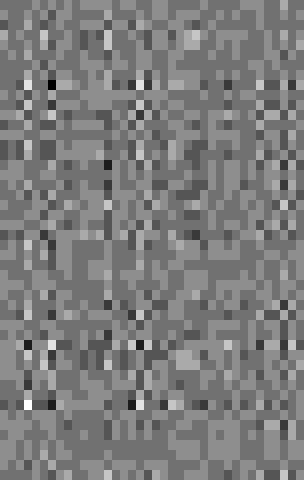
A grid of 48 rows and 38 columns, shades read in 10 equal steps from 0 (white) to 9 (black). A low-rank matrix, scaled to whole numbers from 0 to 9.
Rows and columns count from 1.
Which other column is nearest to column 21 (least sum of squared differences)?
26
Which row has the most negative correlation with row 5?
20
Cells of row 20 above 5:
7
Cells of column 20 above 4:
27
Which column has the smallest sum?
4
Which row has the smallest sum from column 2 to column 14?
21
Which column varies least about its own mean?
10
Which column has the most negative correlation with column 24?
11
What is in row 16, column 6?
6
